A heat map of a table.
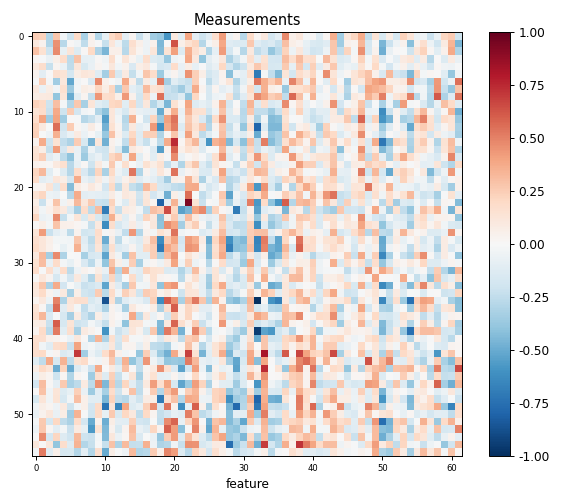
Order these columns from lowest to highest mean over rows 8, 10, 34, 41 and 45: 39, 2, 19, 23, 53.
19, 2, 39, 53, 23
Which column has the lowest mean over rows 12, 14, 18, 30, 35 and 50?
10
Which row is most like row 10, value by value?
2
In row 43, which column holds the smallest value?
29
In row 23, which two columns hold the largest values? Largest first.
19, 24
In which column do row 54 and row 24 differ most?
3
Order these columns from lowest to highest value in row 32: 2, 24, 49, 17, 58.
24, 2, 17, 58, 49
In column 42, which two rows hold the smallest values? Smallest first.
23, 46
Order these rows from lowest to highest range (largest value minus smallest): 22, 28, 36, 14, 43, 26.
26, 36, 43, 28, 14, 22
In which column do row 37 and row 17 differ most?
32
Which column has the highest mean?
38
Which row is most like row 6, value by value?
8
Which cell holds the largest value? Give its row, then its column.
22, 22
